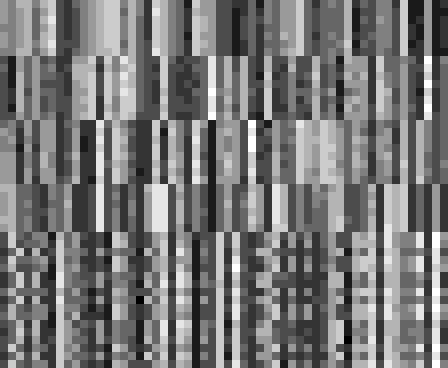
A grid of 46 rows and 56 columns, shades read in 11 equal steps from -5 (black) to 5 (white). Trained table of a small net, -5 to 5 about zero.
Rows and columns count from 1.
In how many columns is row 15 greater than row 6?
23
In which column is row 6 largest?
7
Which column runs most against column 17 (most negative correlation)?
53
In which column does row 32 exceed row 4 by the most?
55
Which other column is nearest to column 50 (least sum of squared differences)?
47
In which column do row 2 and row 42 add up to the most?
21
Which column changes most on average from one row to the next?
43
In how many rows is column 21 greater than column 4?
31
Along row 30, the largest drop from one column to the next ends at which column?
54
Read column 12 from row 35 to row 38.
-2 -2 -4 -3
